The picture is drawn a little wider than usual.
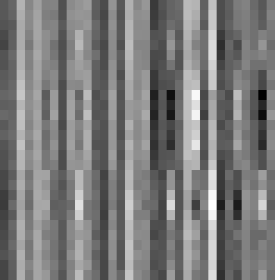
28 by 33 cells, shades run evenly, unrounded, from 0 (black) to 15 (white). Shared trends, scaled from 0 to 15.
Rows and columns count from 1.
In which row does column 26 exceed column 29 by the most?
21
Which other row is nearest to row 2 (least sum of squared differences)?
1
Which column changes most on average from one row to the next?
32
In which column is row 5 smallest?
27
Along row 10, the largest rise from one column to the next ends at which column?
33
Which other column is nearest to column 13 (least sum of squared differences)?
20
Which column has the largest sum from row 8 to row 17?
24
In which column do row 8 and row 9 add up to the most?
26
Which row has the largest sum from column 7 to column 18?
12
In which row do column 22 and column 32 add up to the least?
10
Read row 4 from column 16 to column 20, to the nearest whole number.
11 8 8 5 5
